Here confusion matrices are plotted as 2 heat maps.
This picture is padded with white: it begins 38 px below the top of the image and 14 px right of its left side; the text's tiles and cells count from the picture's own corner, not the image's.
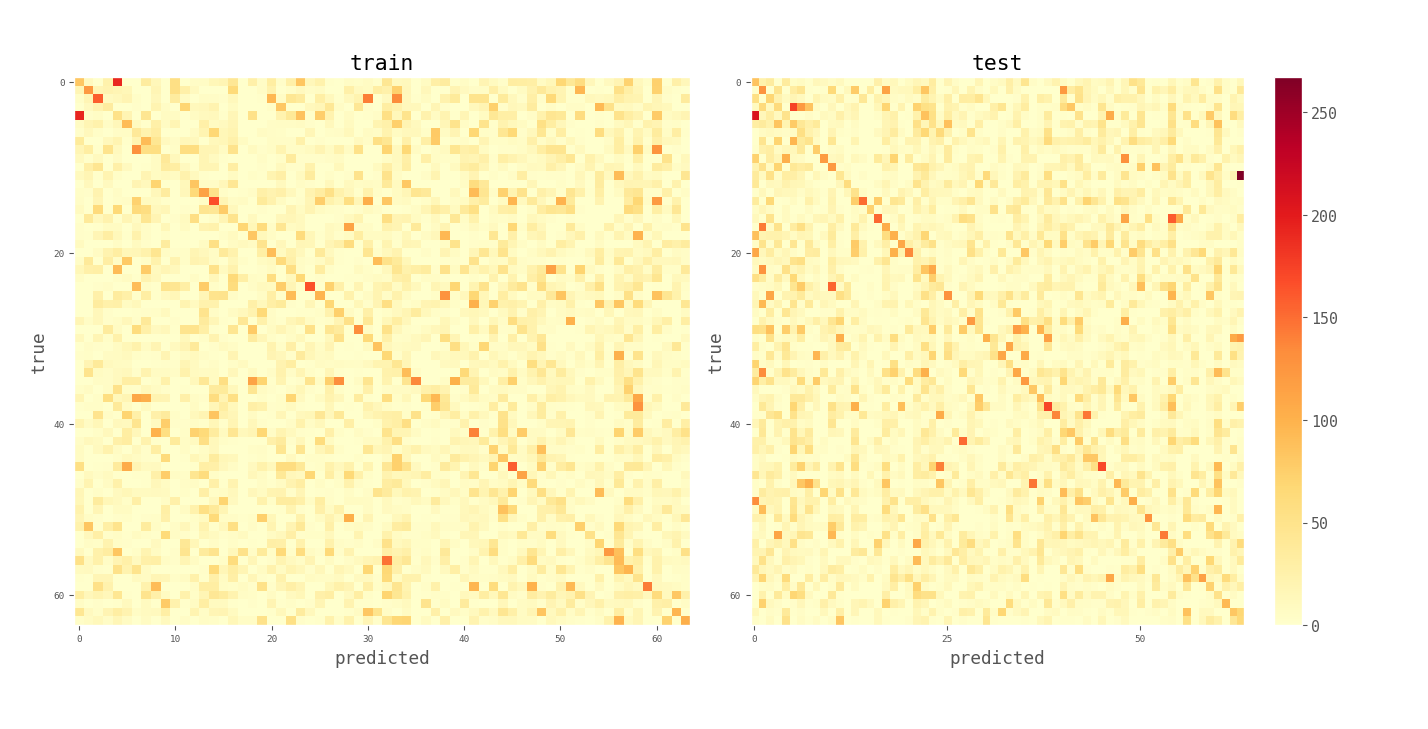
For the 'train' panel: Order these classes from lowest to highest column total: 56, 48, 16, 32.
16, 48, 56, 32
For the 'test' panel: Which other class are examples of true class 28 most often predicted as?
48
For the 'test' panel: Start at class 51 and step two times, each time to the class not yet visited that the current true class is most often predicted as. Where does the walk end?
43
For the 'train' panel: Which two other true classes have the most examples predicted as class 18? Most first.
35, 29
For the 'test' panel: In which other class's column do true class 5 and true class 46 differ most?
25
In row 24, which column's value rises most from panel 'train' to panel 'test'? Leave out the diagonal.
10
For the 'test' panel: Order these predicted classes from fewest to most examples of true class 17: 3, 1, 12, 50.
12, 50, 3, 1
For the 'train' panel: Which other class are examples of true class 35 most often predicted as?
27
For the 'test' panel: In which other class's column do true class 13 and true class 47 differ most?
36
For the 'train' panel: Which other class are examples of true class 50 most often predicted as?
44
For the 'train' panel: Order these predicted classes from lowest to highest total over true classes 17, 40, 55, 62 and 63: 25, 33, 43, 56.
25, 43, 33, 56
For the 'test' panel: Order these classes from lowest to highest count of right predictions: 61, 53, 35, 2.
2, 61, 35, 53
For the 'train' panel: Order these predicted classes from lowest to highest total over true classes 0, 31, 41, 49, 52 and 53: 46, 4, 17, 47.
17, 47, 46, 4
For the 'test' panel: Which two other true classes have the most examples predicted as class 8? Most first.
32, 35
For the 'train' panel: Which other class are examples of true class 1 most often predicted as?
52
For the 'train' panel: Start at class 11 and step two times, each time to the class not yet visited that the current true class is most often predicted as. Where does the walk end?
32
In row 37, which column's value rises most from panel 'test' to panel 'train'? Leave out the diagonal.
58
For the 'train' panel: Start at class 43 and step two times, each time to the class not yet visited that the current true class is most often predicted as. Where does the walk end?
54
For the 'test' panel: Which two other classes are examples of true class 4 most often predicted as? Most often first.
0, 46
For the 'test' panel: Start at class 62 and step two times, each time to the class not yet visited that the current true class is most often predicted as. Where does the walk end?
21
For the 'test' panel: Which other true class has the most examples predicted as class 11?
30
